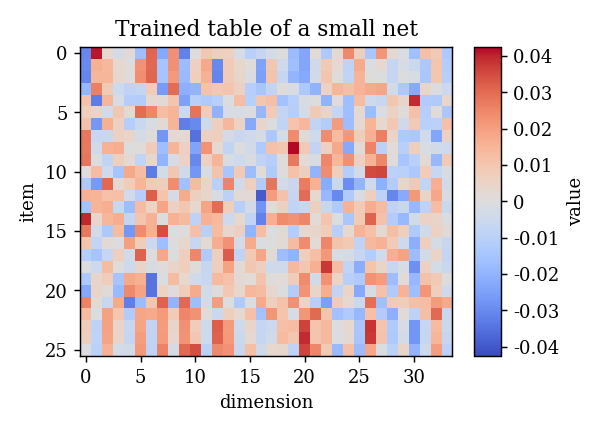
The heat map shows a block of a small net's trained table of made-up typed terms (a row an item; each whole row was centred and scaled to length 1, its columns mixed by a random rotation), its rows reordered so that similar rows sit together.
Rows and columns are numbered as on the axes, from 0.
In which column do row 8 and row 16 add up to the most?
19
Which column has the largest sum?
26
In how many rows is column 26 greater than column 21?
17
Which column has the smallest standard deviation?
14
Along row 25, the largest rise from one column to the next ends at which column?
20
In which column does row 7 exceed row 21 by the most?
22
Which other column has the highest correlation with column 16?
29
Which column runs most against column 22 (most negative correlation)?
30
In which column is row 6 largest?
23
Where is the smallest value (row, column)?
12, 16
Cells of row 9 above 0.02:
5
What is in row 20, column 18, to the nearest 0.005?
0
